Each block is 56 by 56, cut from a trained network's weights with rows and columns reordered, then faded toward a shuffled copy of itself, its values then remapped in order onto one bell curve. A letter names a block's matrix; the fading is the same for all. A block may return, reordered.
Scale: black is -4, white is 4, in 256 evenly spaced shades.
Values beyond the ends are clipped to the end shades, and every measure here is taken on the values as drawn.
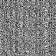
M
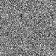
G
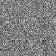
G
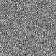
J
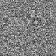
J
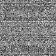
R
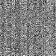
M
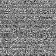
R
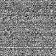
R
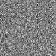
G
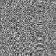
J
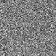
G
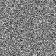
G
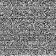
R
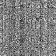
M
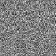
J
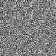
J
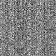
M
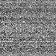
R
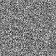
G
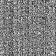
M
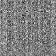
M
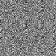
J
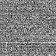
R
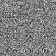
G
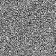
G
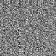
J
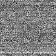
R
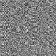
J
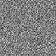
J
